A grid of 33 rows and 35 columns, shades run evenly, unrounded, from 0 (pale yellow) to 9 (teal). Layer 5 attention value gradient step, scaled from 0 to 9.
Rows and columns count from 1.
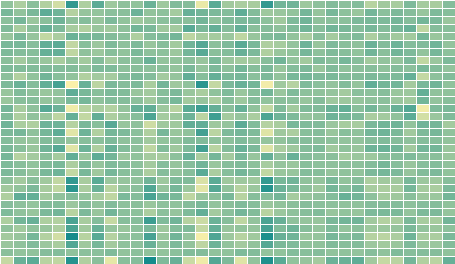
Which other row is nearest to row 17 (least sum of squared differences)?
19
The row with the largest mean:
6
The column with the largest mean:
17
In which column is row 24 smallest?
16
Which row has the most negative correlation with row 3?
8
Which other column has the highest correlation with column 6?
21
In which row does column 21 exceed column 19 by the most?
33
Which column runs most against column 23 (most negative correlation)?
13
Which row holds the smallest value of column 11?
5
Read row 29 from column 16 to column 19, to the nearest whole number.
2 6 4 4
